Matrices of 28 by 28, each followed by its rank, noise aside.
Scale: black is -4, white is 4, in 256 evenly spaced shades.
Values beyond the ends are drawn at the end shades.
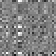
three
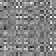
three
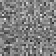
eight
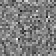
eight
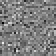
eight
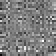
four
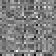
four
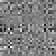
four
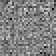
eight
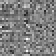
six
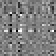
three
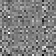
three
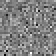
eight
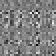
three
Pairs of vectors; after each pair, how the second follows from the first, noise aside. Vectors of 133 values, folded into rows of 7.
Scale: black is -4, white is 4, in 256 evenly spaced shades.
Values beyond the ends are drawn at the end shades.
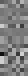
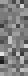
negated.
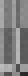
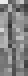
reversed, negated.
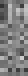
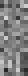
reversed.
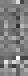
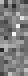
shuffled.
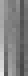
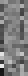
sign-scrambled.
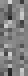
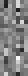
reversed, negated.
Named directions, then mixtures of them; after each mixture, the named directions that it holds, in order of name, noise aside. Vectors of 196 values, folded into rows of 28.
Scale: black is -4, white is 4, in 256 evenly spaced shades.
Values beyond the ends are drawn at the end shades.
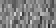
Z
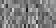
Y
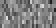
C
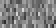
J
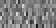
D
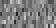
J.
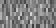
C, J, Z.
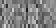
Y.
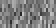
Z.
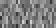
C, D.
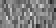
C, D, Z.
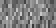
C, Z.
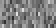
J.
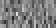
D, J.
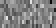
C.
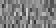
D, Y, Z.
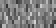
C, J, Y.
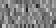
C, J, Y.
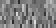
D, J, Y.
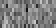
C, Y.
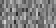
J, Y.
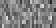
C.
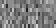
Y.
